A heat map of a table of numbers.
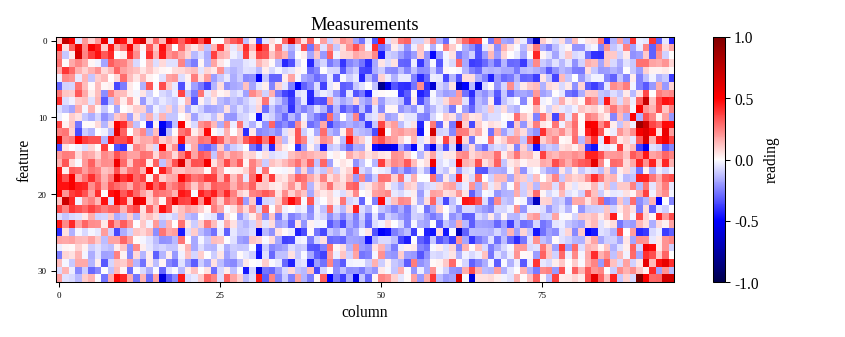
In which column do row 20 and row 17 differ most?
58
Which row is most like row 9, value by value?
23
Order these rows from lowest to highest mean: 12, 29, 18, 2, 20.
29, 2, 12, 20, 18
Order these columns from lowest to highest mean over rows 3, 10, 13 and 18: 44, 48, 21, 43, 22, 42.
48, 44, 43, 21, 42, 22
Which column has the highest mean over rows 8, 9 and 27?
91
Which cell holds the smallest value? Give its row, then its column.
6, 50
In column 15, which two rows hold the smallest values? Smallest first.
28, 25
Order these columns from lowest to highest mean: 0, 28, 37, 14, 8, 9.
37, 28, 14, 8, 0, 9
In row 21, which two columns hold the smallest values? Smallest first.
74, 93
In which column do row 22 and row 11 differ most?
90
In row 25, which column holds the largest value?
87
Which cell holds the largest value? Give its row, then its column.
31, 90
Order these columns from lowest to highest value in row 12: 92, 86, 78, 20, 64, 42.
42, 86, 64, 78, 20, 92
